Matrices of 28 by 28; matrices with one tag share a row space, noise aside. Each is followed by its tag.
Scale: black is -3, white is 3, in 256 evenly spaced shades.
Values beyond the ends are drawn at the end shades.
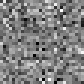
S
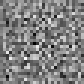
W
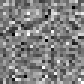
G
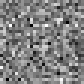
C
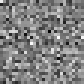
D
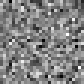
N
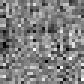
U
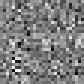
G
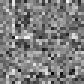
G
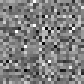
W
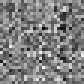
S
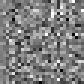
G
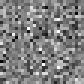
C
